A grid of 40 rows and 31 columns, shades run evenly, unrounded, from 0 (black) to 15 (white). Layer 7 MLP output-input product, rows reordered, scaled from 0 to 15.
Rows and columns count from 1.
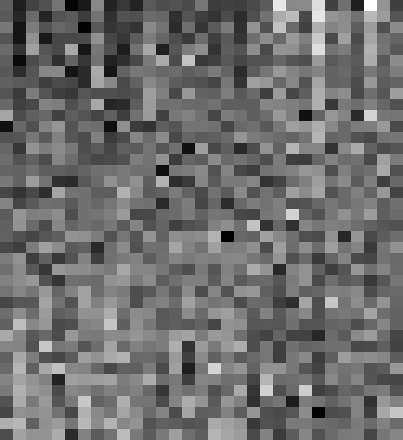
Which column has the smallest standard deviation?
27
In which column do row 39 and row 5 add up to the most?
25
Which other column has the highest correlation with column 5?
17
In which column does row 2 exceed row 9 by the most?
23
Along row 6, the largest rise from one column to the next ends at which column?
15
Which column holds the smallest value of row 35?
5
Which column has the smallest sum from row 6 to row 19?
2
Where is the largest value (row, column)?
1, 29
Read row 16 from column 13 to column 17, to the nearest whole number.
1 7 7 8 5
